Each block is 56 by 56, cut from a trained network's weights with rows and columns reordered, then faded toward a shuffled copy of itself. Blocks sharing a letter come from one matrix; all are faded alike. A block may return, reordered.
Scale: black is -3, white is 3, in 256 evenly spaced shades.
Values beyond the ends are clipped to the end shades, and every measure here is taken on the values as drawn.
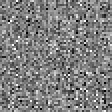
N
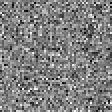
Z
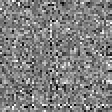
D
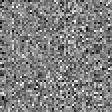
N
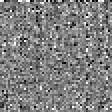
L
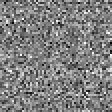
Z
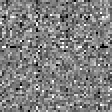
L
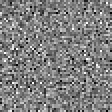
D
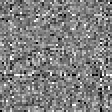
L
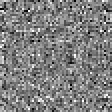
N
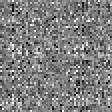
N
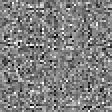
N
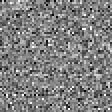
Z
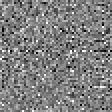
L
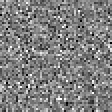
D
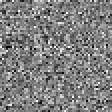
Z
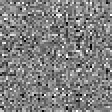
D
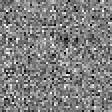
N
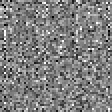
N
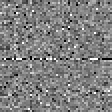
L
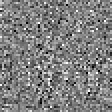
D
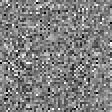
N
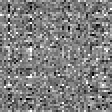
N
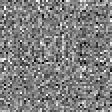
N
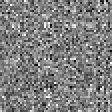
D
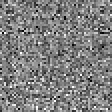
Z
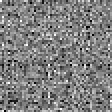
D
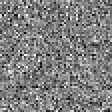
Z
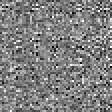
N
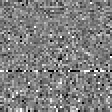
L
